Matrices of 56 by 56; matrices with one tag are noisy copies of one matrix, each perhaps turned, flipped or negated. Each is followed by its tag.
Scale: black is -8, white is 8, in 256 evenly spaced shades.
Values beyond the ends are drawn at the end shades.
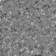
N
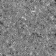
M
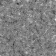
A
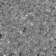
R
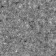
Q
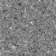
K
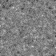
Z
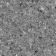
K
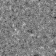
R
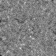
M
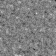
N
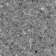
K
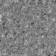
N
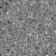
Z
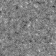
Q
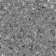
Z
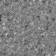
N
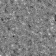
N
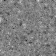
R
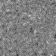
R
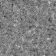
Q
